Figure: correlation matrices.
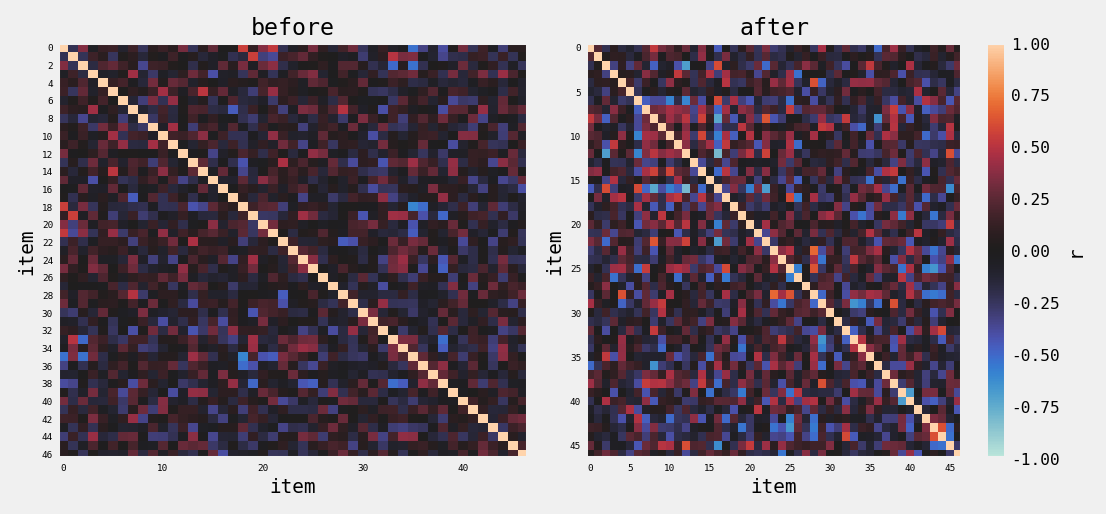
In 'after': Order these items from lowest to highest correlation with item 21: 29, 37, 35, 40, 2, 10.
29, 37, 10, 40, 2, 35
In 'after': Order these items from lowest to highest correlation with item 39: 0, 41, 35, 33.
41, 0, 35, 33
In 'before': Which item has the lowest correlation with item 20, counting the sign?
35
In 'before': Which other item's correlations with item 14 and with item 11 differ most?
39
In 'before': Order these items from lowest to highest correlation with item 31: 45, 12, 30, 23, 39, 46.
12, 45, 23, 46, 39, 30
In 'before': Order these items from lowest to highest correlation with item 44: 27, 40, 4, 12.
40, 4, 12, 27
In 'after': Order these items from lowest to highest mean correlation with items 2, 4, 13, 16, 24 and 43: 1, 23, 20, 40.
20, 1, 40, 23
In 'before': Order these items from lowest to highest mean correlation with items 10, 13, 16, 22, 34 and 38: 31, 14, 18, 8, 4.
18, 31, 4, 8, 14
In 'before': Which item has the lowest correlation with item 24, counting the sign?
38
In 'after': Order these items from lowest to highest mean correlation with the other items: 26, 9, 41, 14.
26, 41, 9, 14
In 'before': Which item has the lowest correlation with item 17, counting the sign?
7
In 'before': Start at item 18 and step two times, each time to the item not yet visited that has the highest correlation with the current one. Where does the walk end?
21
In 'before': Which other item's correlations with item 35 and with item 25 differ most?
0
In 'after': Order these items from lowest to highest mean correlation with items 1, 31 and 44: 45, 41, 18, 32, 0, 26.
45, 26, 41, 0, 18, 32
